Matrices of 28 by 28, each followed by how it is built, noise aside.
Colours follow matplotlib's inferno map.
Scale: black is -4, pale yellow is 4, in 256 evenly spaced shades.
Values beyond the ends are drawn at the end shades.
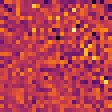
upper triangular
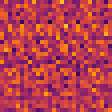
repeating columns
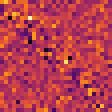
banded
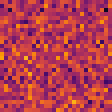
repeating columns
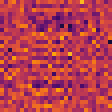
blocks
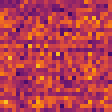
blocks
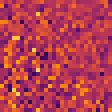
lower triangular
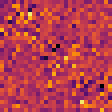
block diagonal
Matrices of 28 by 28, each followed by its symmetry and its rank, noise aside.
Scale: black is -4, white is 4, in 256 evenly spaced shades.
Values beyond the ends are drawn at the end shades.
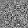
no symmetry, rank four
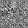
antisymmetric, rank six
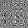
no symmetry, rank four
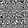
no symmetry, rank five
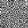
antisymmetric, rank six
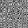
no symmetry, rank four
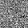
antisymmetric, rank six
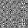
no symmetry, rank four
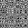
no symmetry, rank four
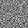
no symmetry, rank four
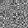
symmetric, rank five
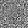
symmetric, rank five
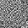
symmetric, rank five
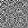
no symmetry, rank five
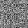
no symmetry, rank five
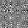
no symmetry, rank four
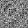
symmetric, rank five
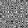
no symmetry, rank four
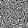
antisymmetric, rank six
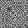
symmetric, rank five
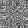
antisymmetric, rank six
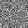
no symmetry, rank five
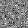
antisymmetric, rank six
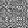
no symmetry, rank four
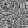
no symmetry, rank four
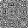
symmetric, rank five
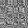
no symmetry, rank four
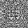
no symmetry, rank five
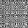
no symmetry, rank four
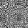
no symmetry, rank five
